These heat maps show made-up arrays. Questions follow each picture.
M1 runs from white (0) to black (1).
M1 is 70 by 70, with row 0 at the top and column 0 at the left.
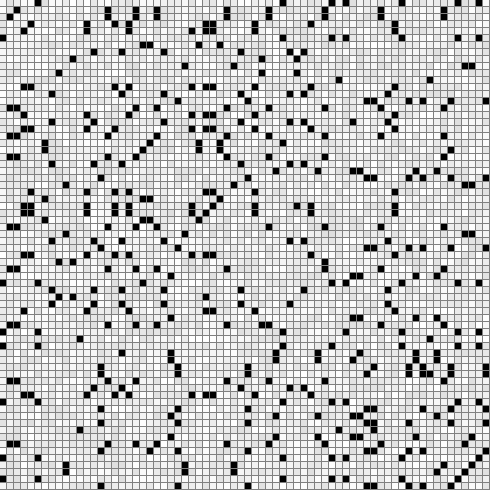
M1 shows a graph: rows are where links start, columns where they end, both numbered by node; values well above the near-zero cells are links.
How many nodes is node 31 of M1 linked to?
4
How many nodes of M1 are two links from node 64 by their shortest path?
5
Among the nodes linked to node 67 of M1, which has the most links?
node 62
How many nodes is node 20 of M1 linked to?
5
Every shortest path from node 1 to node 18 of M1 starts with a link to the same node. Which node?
node 46
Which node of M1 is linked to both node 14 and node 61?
node 53
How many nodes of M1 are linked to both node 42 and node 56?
1
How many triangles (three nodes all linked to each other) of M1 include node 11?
1
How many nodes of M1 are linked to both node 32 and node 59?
0
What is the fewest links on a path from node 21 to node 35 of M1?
2
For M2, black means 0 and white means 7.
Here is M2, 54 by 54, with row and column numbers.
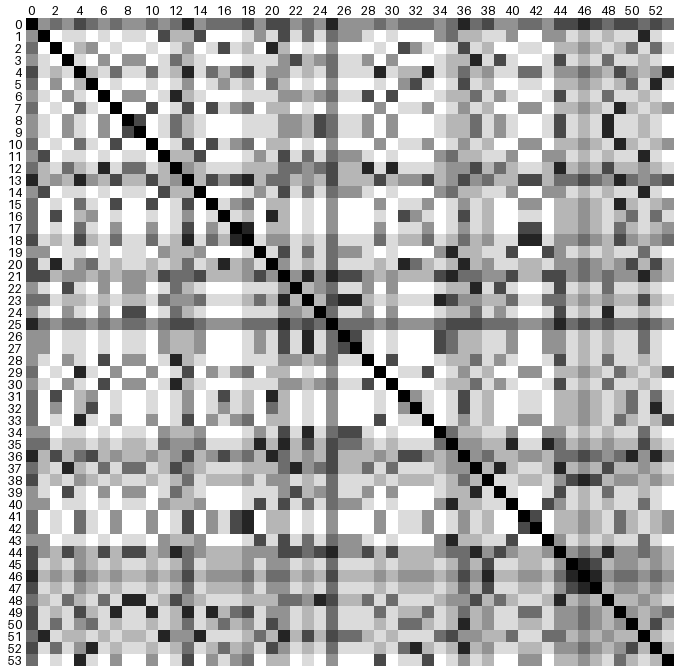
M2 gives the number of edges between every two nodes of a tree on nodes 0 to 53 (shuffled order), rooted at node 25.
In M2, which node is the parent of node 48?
44
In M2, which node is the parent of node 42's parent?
13
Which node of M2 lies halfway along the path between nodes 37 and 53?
0
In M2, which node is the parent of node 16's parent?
36
